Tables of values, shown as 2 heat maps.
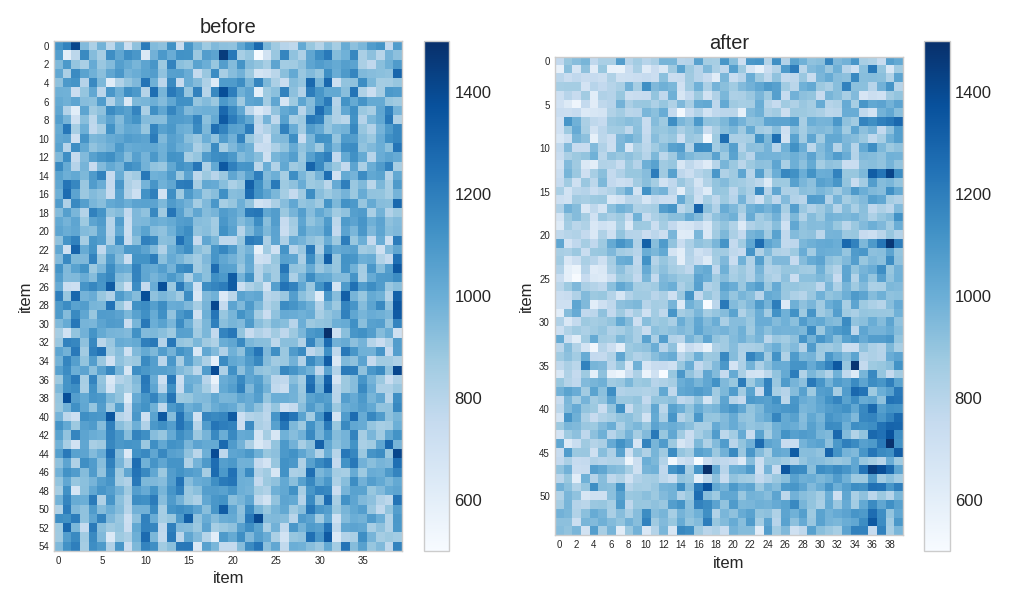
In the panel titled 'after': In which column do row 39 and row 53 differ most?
17
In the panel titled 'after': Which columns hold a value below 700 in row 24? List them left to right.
1, 2, 4, 5
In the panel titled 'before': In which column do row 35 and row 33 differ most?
18
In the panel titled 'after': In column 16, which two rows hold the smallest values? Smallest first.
46, 48
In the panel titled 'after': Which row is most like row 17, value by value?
50
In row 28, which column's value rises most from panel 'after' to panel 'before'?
18
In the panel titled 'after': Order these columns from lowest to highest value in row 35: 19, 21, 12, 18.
12, 21, 18, 19
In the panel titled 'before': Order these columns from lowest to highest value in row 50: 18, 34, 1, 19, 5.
5, 34, 18, 1, 19
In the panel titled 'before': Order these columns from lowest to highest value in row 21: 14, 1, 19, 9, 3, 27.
19, 3, 9, 27, 1, 14
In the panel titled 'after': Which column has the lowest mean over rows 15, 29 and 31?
0
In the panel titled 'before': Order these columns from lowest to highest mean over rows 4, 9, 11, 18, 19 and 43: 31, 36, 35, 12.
36, 12, 35, 31
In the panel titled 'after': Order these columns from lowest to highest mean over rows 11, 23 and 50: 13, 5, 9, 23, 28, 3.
5, 3, 9, 13, 28, 23
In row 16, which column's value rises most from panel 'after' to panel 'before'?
1
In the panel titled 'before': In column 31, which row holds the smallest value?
15
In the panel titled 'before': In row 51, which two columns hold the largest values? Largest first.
23, 15
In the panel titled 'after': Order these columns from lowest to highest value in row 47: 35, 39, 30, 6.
6, 39, 30, 35
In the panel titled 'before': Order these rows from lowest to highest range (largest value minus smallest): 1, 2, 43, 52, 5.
2, 52, 43, 5, 1
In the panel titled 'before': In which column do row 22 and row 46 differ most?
1
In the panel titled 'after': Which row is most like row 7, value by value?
41
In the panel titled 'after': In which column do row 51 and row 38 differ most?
34
